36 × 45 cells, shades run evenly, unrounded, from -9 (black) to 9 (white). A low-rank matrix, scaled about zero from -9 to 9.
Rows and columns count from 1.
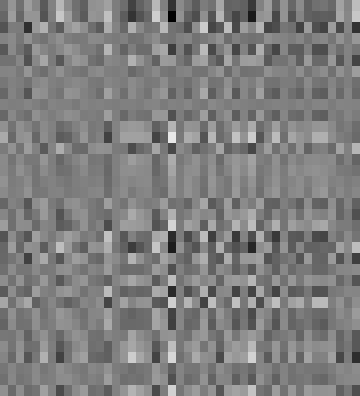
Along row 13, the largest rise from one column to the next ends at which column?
22
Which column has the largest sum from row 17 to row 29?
26
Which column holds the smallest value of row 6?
45
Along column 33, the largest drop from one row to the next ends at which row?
28
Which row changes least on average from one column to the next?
10
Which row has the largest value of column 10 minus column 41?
3
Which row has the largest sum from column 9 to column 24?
33
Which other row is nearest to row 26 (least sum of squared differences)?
32
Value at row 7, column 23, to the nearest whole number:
0
